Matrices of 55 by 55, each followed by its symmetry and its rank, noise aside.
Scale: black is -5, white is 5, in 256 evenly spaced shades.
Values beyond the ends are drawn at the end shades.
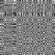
no symmetry, rank two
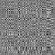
no symmetry, rank three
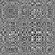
symmetric, rank three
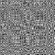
antisymmetric, rank four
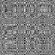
no symmetry, rank four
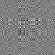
antisymmetric, rank two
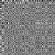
no symmetry, rank three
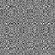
no symmetry, rank three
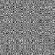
antisymmetric, rank four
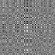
no symmetry, rank two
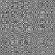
symmetric, rank four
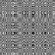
symmetric, rank two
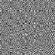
symmetric, rank four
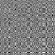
no symmetry, rank two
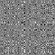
no symmetry, rank three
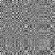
symmetric, rank two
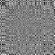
symmetric, rank two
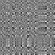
antisymmetric, rank two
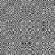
symmetric, rank four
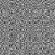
antisymmetric, rank four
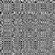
no symmetry, rank four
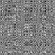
no symmetry, rank four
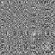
symmetric, rank four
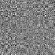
antisymmetric, rank four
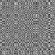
no symmetry, rank two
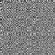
no symmetry, rank four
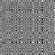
no symmetry, rank two
